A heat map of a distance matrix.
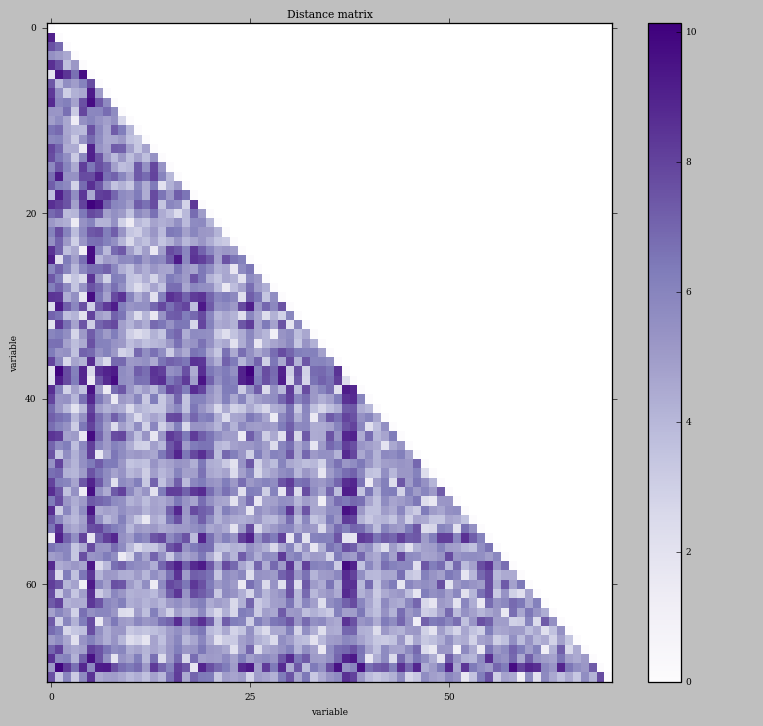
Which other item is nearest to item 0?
55
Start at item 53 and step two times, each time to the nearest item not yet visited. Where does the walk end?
66
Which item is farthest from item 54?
1
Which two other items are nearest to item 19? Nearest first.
17, 14
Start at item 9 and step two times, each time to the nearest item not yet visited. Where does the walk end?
63
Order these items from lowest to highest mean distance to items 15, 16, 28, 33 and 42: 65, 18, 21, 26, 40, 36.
21, 65, 26, 40, 18, 36
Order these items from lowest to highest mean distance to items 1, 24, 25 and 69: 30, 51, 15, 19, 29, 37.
51, 29, 15, 30, 19, 37
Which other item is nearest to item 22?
28
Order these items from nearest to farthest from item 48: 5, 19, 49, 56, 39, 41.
41, 49, 56, 39, 19, 5
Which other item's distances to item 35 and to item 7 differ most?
39
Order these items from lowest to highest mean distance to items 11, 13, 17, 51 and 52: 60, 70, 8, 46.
70, 60, 46, 8
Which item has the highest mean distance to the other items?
5
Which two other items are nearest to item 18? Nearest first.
69, 32
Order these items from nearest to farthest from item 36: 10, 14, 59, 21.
21, 10, 59, 14
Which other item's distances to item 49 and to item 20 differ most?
16
